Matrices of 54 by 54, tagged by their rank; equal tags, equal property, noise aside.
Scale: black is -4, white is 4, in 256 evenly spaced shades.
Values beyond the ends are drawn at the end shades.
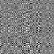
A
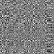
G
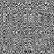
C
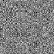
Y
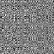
C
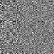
C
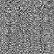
Y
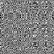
C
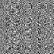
G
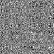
Y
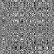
G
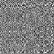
C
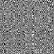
C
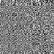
Y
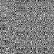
C
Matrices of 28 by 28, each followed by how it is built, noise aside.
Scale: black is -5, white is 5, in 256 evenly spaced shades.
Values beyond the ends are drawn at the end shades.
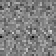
repeating columns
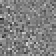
lower triangular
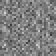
repeating rows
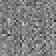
low rank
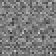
repeating columns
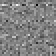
uneven rows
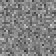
repeating columns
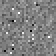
sparse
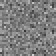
repeating rows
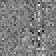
uneven columns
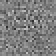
low rank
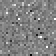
sparse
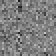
uneven columns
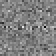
uneven rows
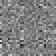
low rank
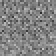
repeating columns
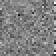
uneven columns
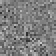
lower triangular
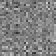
low rank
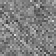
Toeplitz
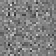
low rank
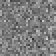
repeating rows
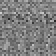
repeating columns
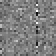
uneven columns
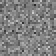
repeating rows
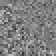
lower triangular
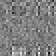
low rank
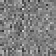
low rank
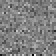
uneven rows
